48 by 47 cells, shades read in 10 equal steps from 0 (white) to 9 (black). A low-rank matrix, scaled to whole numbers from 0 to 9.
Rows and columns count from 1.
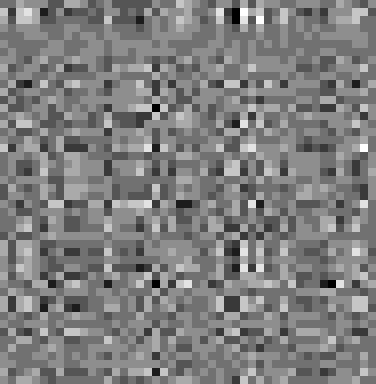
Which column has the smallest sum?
31
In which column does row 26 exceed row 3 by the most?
33
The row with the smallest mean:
19
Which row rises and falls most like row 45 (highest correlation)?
14
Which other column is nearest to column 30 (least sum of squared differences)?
29
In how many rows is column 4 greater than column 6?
19
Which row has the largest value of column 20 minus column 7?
26
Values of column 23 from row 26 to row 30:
8 6 6 5 5
